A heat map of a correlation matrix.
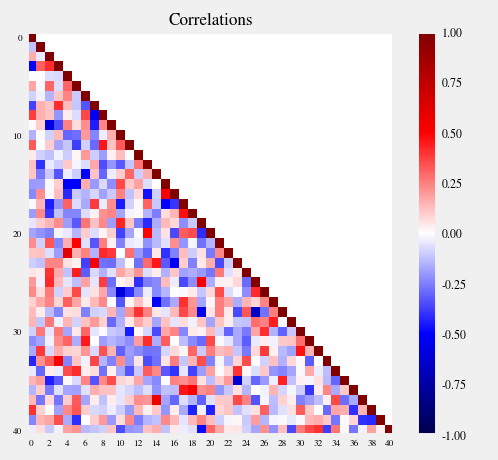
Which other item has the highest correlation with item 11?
8
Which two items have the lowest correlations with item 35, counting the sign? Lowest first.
23, 2
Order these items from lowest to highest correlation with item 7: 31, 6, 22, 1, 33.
6, 22, 31, 1, 33
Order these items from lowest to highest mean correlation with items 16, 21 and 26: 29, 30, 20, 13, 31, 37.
13, 20, 37, 31, 29, 30
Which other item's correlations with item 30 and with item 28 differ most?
25
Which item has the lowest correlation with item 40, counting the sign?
19
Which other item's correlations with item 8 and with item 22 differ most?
4
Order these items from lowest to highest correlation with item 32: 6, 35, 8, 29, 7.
29, 7, 35, 6, 8
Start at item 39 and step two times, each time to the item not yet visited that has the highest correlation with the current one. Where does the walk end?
33
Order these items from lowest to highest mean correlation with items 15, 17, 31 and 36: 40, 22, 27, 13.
22, 40, 27, 13
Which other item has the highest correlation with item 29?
27
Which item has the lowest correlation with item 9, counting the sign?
2
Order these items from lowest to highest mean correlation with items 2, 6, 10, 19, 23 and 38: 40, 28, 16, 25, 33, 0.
28, 40, 16, 0, 33, 25
